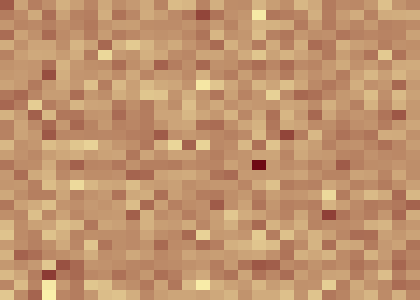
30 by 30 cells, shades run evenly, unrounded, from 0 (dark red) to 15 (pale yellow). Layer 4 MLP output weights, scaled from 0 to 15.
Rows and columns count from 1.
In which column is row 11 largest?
3
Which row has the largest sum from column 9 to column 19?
9
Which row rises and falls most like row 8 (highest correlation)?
28
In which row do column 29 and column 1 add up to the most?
30
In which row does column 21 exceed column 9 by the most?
12
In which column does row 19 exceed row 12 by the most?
6
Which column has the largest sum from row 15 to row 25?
4
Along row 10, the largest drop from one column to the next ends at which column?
21
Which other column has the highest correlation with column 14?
27
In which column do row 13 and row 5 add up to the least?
16
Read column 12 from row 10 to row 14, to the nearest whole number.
12 10 10 9 5
